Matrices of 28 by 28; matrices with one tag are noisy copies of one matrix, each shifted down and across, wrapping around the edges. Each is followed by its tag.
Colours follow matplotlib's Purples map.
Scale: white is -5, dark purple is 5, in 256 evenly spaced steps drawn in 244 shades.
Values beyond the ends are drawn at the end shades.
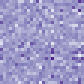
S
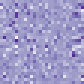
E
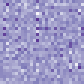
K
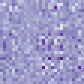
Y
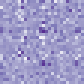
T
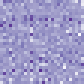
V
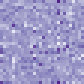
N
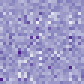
K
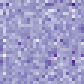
E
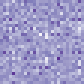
V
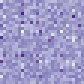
V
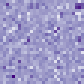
T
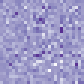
E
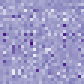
K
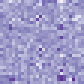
T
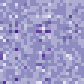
S
